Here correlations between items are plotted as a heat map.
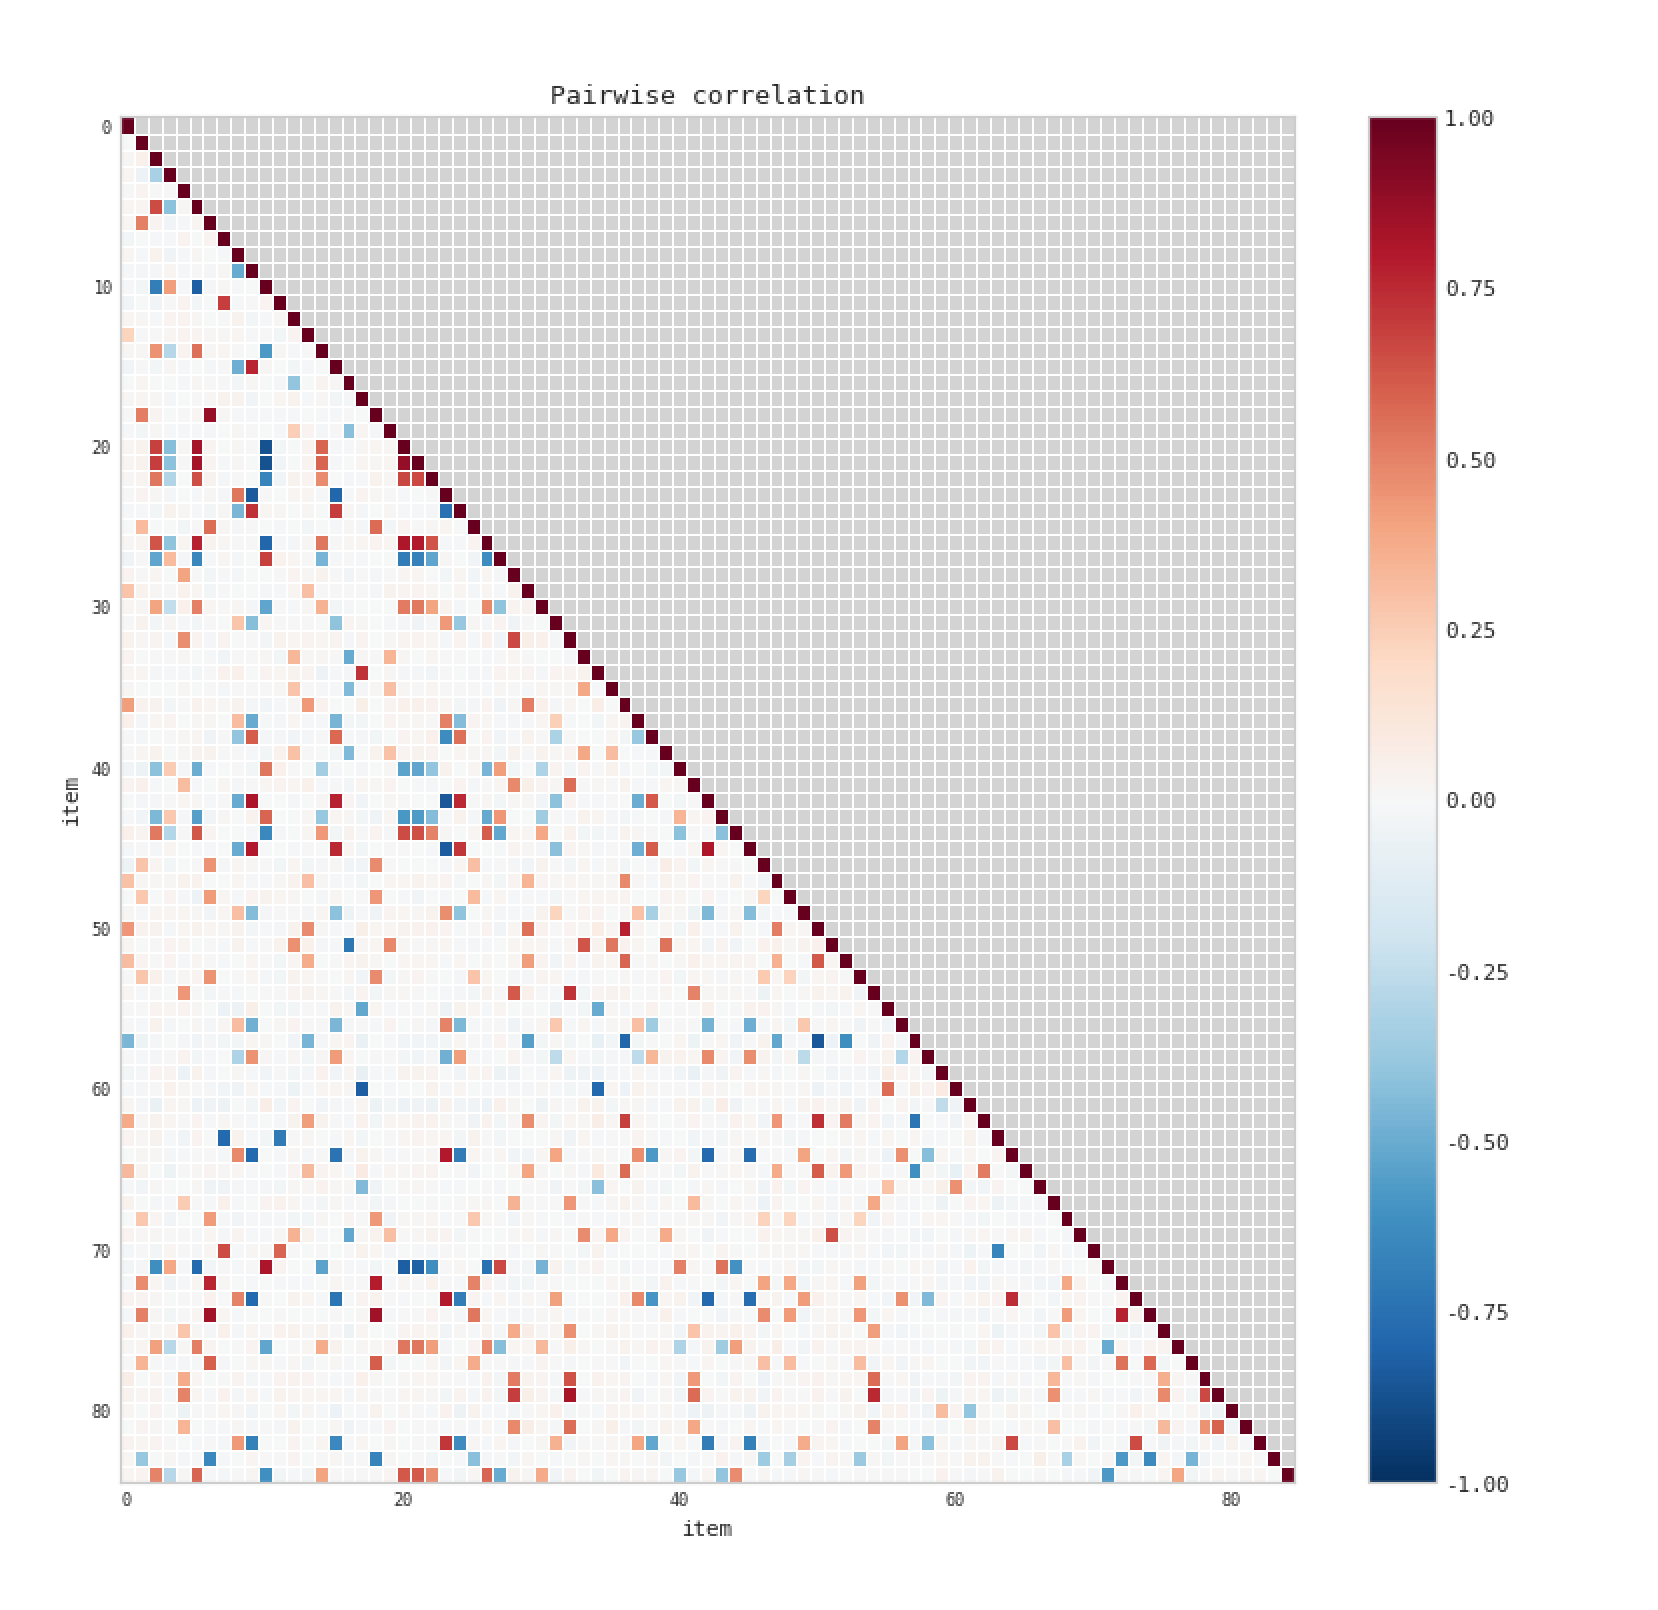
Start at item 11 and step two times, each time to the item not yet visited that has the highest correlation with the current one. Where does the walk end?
70
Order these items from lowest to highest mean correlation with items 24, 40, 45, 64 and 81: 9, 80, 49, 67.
49, 80, 67, 9
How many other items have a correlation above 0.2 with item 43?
5
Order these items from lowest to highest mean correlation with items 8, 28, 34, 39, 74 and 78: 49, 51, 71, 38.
38, 71, 49, 51
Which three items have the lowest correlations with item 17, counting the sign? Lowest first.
60, 55, 66
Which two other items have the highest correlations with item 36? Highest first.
50, 62
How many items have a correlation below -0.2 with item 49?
7
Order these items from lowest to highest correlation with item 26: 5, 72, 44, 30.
72, 30, 44, 5
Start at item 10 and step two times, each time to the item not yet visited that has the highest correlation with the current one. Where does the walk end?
27
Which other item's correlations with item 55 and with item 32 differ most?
79
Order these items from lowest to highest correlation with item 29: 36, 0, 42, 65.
42, 0, 65, 36
